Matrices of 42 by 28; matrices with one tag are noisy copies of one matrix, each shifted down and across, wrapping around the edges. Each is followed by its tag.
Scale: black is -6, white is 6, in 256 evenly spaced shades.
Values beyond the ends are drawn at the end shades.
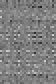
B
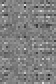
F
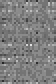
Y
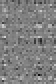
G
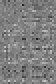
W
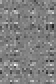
G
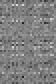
Y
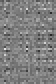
F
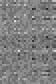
W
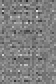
F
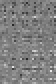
W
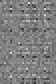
F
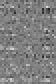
G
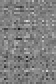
W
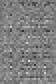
F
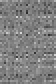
Y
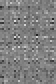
B
